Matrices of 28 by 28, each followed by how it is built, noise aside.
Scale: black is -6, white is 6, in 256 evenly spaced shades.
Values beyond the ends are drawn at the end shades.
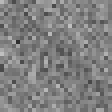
Toeplitz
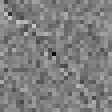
banded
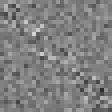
banded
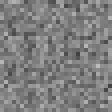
repeating rows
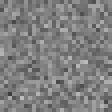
noise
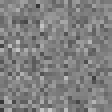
low rank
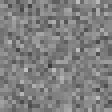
repeating rows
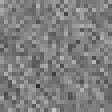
Toeplitz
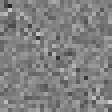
banded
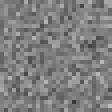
noise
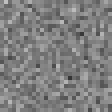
noise
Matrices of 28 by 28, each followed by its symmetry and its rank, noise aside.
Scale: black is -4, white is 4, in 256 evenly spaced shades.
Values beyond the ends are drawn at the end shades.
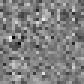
antisymmetric, rank six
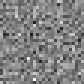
no symmetry, rank eight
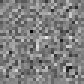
symmetric, rank seven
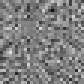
antisymmetric, rank six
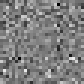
no symmetry, rank seven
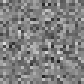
antisymmetric, rank six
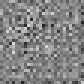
symmetric, rank seven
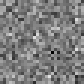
symmetric, rank six
